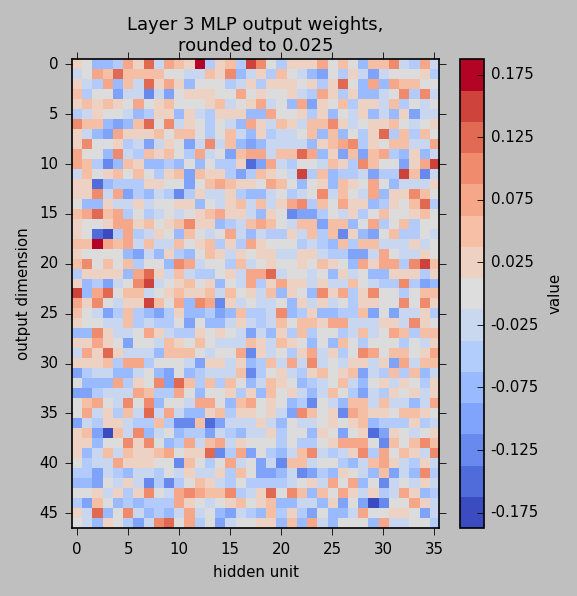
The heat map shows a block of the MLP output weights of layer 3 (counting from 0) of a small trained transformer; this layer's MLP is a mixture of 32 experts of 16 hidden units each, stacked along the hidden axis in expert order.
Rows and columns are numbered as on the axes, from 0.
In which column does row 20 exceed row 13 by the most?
10
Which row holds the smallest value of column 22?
41
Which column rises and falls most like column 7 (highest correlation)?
17
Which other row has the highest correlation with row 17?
7
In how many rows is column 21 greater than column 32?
18
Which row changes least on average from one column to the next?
19
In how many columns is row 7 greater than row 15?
15
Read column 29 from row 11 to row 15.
-0.1 0.075 0.075 -0.075 0
